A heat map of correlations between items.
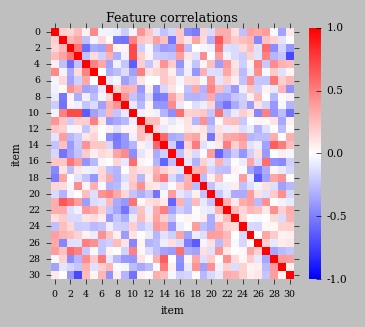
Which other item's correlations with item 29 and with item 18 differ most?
26
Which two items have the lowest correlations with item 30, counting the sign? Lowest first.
3, 10
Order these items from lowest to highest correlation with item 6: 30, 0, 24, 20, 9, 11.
9, 24, 0, 11, 30, 20
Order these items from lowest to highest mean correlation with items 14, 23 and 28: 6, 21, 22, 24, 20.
20, 21, 24, 6, 22
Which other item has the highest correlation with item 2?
10
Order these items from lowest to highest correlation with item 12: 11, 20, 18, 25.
20, 25, 18, 11
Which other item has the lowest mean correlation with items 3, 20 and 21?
30
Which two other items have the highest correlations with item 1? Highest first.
21, 10
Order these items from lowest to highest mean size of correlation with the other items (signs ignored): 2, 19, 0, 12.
12, 19, 0, 2
